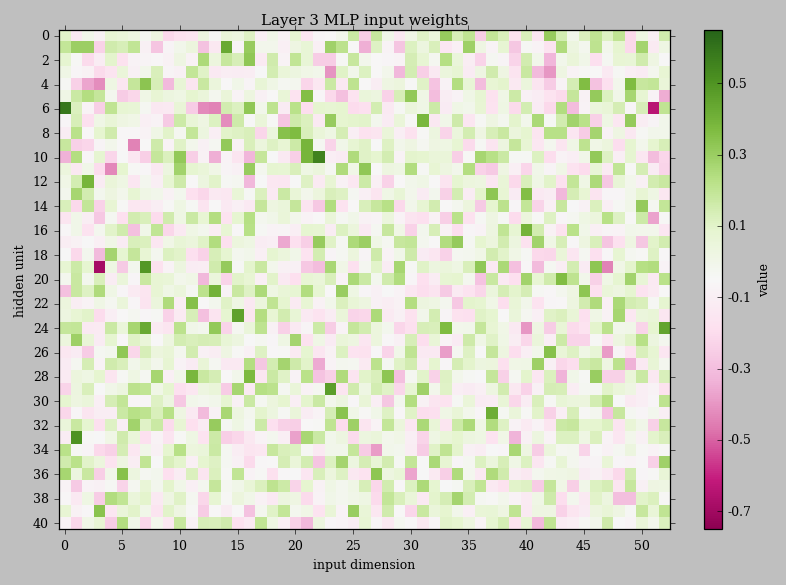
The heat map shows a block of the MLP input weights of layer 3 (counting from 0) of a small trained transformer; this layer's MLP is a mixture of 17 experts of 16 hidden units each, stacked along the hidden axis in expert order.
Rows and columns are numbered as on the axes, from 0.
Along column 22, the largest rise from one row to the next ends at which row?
10
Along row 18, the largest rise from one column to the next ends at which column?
4
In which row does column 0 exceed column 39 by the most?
6
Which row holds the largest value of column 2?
12
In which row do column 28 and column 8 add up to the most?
28
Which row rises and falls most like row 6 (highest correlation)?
1
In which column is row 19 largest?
7
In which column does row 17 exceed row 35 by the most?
22
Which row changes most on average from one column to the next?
19
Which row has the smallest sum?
3
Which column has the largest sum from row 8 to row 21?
38
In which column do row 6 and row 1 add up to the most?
0
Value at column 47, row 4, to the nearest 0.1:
-0.2
